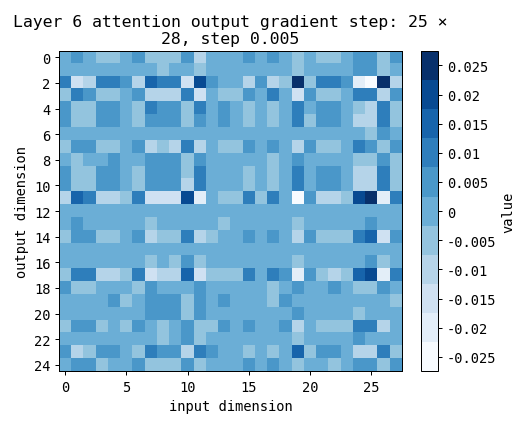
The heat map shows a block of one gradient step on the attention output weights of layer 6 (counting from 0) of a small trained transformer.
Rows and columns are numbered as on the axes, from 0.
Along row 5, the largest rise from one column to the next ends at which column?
26
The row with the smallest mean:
11
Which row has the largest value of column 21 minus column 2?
2
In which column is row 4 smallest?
25
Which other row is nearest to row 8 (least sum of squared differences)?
20
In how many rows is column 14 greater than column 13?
1
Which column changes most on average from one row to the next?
19
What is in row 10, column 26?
0.01
